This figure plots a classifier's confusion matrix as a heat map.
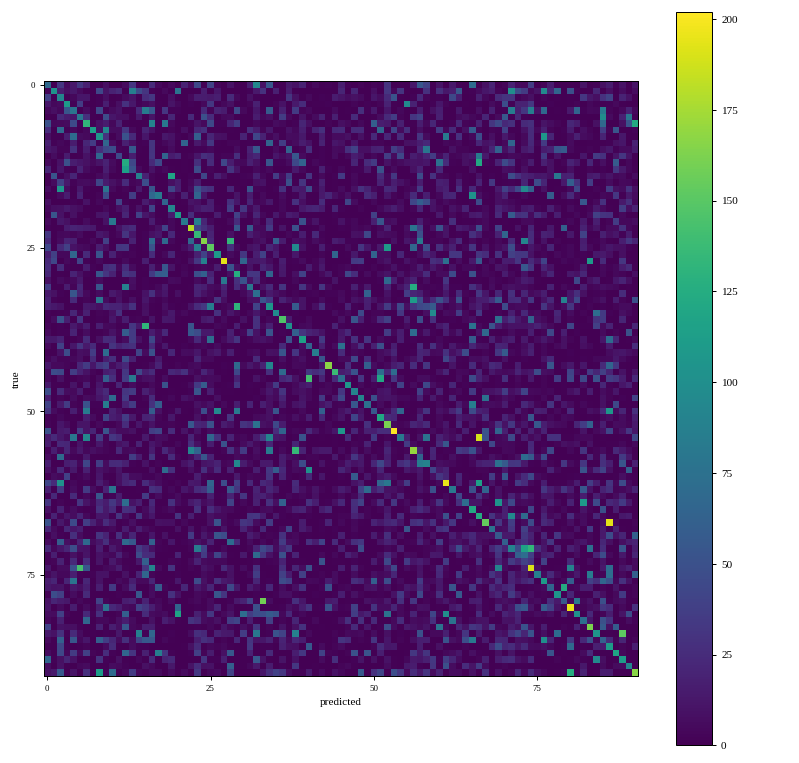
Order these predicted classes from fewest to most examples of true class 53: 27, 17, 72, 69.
27, 72, 17, 69
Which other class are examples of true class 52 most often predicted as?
32
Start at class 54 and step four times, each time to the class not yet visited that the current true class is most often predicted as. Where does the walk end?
5
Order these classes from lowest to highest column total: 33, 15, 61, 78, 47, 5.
78, 33, 5, 15, 47, 61
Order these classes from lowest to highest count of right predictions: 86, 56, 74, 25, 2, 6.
2, 86, 6, 25, 56, 74
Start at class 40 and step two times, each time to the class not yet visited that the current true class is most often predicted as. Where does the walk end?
51
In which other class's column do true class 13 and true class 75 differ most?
12
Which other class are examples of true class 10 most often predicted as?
58
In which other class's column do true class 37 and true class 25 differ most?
15
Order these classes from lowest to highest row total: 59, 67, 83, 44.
59, 83, 67, 44
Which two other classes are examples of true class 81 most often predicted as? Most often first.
20, 61
